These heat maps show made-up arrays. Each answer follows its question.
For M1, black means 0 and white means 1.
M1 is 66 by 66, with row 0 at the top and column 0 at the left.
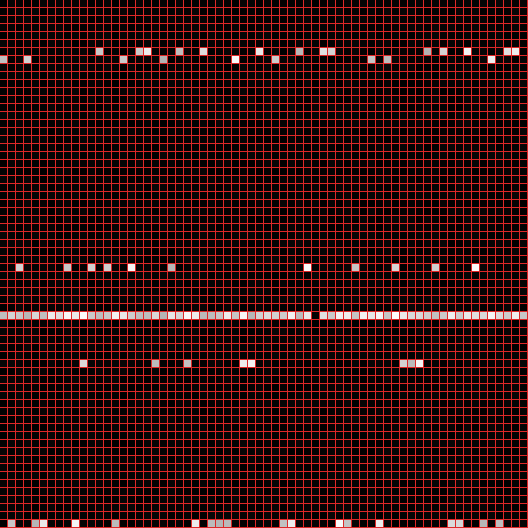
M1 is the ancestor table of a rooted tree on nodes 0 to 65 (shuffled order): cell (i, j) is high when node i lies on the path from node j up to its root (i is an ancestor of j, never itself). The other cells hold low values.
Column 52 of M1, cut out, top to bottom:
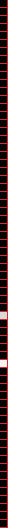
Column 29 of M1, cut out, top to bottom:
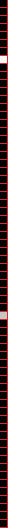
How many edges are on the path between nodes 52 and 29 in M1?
4
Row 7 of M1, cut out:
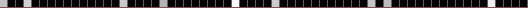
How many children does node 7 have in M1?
9
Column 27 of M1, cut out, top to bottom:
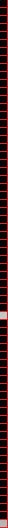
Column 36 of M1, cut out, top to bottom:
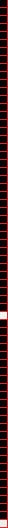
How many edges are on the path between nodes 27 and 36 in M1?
2
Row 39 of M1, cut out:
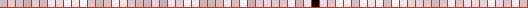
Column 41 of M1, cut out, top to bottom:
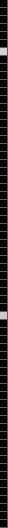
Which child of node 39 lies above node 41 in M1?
6
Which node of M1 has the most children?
65
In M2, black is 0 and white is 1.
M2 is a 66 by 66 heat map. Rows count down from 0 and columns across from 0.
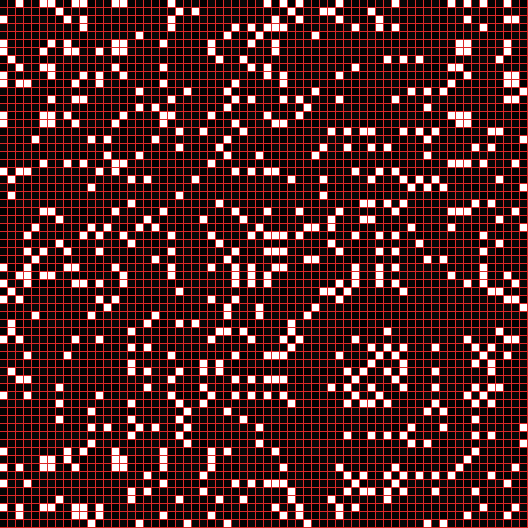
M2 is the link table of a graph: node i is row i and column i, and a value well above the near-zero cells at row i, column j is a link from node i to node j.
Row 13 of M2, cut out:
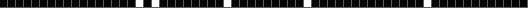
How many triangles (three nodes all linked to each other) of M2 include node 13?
6
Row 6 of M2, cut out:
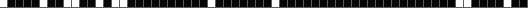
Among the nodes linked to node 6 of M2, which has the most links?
node 0
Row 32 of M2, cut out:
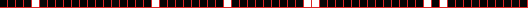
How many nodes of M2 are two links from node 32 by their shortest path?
8
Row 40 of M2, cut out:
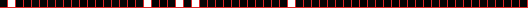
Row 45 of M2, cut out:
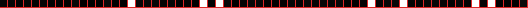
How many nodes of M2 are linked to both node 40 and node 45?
0
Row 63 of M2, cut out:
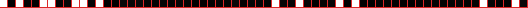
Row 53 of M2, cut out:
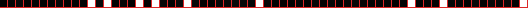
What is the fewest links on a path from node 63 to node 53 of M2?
5
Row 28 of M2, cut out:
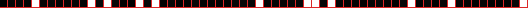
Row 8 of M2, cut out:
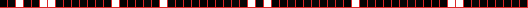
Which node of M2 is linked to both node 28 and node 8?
node 56
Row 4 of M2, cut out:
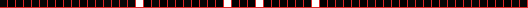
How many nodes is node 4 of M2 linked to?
4
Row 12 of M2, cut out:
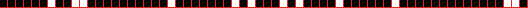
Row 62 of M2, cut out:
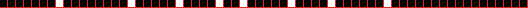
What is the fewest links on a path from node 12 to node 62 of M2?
5
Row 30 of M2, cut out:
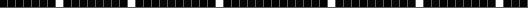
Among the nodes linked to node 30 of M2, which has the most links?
node 16
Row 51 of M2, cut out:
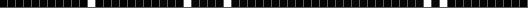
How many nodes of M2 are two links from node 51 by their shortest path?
10
